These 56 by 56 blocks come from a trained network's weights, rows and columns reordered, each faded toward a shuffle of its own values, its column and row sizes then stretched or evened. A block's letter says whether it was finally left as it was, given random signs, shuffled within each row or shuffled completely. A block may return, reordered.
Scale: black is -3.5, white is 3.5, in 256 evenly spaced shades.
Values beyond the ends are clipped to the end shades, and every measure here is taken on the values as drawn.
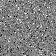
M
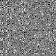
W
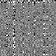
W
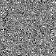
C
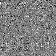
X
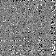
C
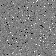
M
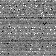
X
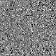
C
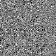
C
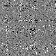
C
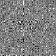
W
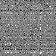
W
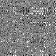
W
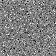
M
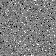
M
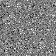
X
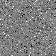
M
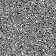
M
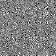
C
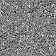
X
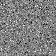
M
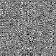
W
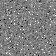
M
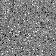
M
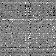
W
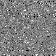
X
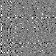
W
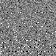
X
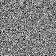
X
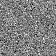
M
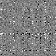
W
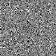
C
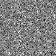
C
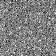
M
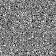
X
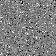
M
